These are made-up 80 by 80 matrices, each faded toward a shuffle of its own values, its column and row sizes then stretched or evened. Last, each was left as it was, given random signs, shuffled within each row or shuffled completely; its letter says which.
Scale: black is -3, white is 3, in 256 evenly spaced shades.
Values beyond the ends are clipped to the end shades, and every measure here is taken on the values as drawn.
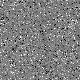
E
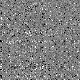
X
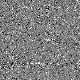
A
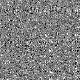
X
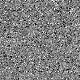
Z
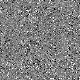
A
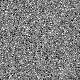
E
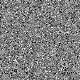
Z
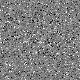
Z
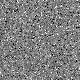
E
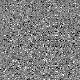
X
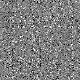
A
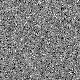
E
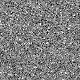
Z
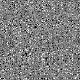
X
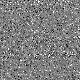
Z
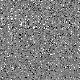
A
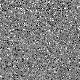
Z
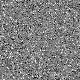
E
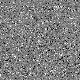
Z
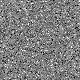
E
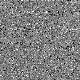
Z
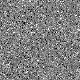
A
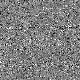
Z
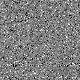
Z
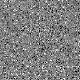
X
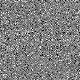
X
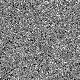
E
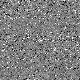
Z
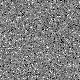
E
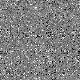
A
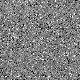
Z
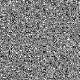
X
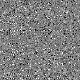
X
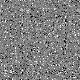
A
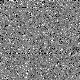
Z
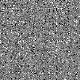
A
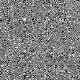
X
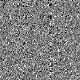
X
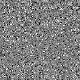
X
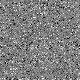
Z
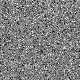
E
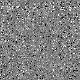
A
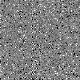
X
